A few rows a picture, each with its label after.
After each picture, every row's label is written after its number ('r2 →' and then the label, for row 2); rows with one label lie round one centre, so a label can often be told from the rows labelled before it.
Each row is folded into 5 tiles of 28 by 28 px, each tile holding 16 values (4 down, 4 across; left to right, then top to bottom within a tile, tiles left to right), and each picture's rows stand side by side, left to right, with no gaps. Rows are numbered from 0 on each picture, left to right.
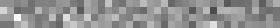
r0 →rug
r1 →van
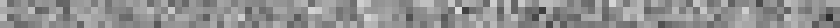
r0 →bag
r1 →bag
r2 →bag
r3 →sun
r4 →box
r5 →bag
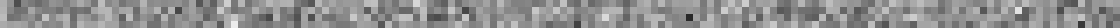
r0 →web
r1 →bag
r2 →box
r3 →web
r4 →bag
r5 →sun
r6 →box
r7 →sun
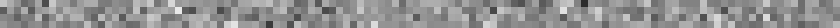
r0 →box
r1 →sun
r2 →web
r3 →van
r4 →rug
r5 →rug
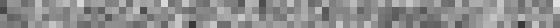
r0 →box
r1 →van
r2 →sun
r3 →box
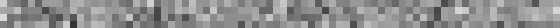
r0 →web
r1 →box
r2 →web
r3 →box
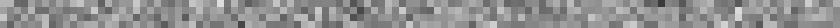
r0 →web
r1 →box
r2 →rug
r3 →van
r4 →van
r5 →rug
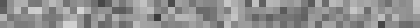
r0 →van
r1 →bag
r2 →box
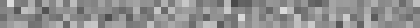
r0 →sun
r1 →van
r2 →rug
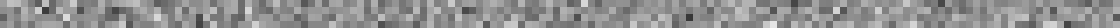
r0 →sun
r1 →rug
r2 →box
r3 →sun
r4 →bag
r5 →van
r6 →van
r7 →van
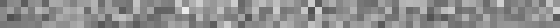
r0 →box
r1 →box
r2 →sun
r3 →web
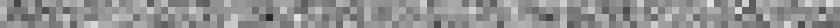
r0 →web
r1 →bag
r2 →rug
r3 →bag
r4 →web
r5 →sun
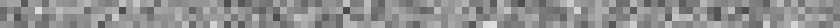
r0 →box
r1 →van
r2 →rug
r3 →van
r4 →van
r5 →web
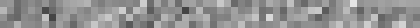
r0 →web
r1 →web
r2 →sun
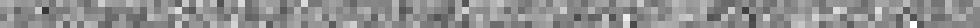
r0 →sun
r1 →sun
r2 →van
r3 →box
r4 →web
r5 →web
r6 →rug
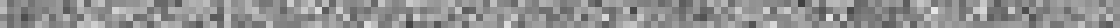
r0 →web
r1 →rug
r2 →sun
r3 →sun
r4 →van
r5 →van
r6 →web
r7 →web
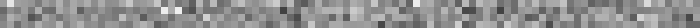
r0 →sun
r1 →sun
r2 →box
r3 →sun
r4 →bag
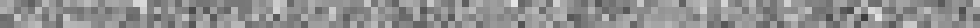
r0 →rug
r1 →web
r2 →bag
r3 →box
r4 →web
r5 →bag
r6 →van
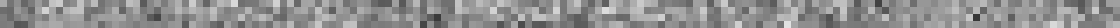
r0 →box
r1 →box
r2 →van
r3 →box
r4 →box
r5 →bag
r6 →web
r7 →van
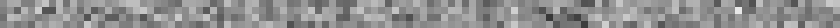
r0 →sun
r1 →rug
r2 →bag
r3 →bag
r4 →box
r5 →sun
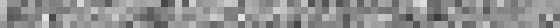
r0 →web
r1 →box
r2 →bag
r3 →web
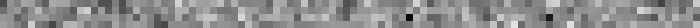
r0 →van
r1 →box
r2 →bag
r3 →bag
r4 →van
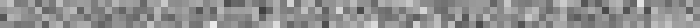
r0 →sun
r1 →van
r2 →sun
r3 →rug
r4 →web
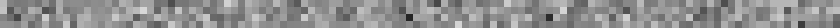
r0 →web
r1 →rug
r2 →bag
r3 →bag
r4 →web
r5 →box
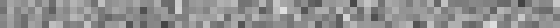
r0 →sun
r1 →box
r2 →rug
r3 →van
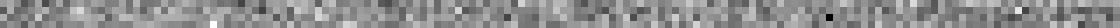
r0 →box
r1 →van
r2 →van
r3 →sun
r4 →web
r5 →bag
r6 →sun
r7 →sun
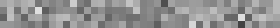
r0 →sun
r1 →box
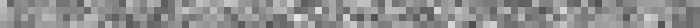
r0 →bag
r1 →box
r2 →rug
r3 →van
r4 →bag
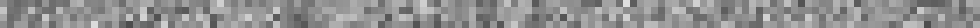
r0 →web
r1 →web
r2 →box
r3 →bag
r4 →rug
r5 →rug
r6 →van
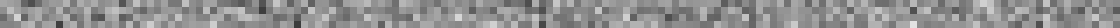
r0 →rug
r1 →van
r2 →bag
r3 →van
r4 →sun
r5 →web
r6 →van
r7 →rug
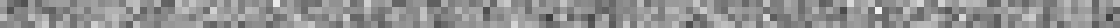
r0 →web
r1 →box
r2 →rug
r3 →bag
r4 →web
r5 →rug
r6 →sun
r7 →bag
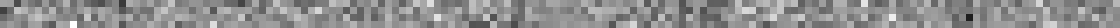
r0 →van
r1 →van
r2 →rug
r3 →rug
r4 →van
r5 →box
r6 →bag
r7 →van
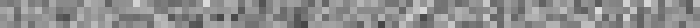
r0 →bag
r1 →rug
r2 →box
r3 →rug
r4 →rug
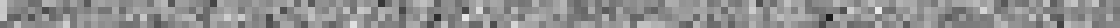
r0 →web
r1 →bag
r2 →van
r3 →web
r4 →web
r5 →bag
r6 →sun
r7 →rug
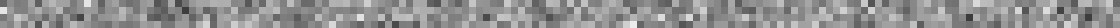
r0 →rug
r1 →web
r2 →box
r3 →bag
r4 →van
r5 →web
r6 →bag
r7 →sun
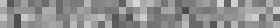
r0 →bag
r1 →web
